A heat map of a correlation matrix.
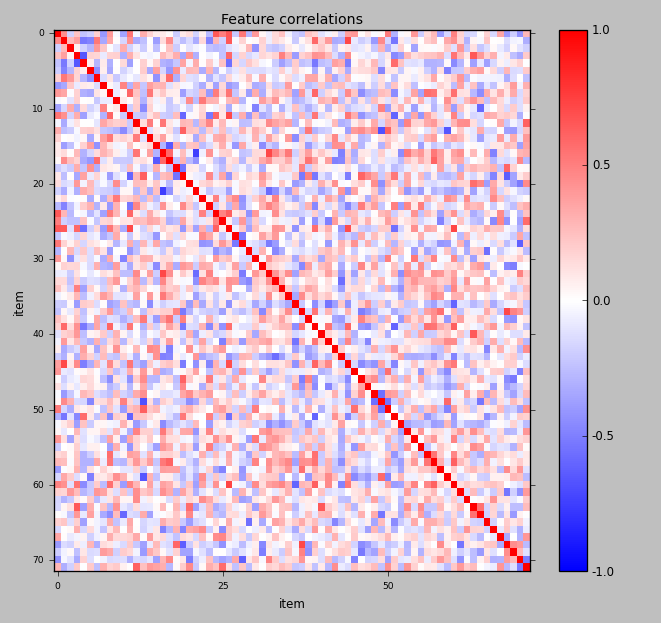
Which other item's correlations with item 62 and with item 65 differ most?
48
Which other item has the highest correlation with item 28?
0
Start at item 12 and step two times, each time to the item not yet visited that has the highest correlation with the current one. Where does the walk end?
25
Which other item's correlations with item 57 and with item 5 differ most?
17
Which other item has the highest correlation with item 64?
63
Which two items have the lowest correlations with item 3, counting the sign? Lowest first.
4, 51
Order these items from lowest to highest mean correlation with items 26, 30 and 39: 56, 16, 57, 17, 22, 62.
62, 16, 17, 22, 56, 57
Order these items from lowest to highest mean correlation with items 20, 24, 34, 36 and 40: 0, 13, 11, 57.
57, 13, 11, 0
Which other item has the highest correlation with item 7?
10
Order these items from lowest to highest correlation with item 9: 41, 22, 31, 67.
67, 41, 31, 22
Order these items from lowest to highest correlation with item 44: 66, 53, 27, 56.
27, 53, 66, 56
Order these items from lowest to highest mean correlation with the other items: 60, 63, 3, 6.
6, 63, 3, 60
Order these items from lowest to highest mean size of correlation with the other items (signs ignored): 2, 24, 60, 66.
2, 66, 24, 60
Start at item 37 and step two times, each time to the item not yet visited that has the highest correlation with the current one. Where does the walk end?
18
